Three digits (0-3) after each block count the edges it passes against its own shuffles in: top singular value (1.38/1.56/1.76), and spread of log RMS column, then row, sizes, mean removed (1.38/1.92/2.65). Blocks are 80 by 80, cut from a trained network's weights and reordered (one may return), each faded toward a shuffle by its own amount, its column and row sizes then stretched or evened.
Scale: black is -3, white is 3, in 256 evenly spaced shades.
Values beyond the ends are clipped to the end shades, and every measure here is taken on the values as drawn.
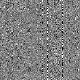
3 3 0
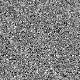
1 0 2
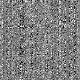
2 3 1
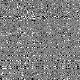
2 2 3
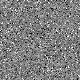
0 0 1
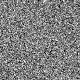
0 0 0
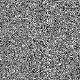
0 2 0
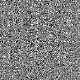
1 2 2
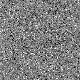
2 0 0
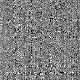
1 2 2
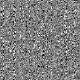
2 3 0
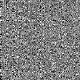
3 2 1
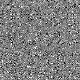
1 1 2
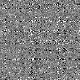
1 2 3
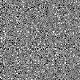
2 2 1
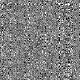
3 3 1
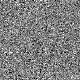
0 0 1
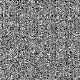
1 2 1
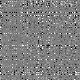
3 3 3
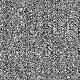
2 0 1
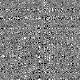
2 2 3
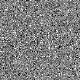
0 2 2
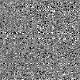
0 2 3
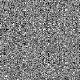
3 2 1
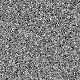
0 0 0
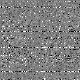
3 2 3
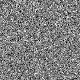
1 0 0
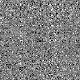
2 2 2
